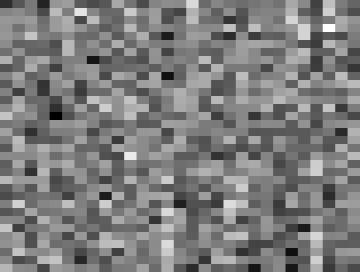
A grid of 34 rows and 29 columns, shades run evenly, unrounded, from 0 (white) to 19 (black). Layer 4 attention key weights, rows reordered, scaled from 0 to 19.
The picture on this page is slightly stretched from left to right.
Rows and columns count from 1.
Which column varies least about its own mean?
22
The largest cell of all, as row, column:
15, 5
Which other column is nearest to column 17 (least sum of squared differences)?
13
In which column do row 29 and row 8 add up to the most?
8
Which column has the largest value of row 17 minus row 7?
28
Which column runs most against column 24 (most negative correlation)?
14
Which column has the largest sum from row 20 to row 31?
23
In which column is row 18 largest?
10
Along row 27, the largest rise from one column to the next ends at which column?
16
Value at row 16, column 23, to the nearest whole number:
9
